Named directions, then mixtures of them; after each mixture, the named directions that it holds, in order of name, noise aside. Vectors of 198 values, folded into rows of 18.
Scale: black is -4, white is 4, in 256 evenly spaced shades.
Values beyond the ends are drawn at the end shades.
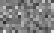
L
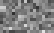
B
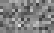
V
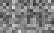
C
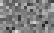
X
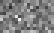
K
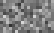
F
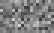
V.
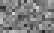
B.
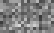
B, C, V.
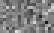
C, F, X.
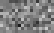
V.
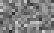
B, V, X.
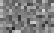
X.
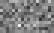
V.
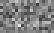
V.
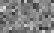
B, L, V.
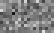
B, V.
